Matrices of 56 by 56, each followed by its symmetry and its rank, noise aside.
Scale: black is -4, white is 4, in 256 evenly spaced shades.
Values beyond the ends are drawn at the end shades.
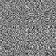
no symmetry, rank seven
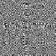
antisymmetric, rank six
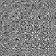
symmetric, rank eight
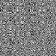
no symmetry, rank six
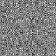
no symmetry, rank eight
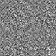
symmetric, rank seven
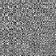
no symmetry, rank six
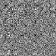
symmetric, rank eight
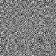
symmetric, rank seven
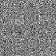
no symmetry, rank eight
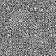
symmetric, rank eight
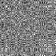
symmetric, rank seven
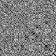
symmetric, rank seven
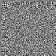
antisymmetric, rank six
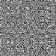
no symmetry, rank eight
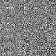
no symmetry, rank eight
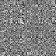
no symmetry, rank seven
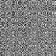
no symmetry, rank seven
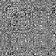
symmetric, rank seven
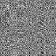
no symmetry, rank seven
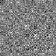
symmetric, rank seven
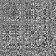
symmetric, rank seven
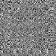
no symmetry, rank eight
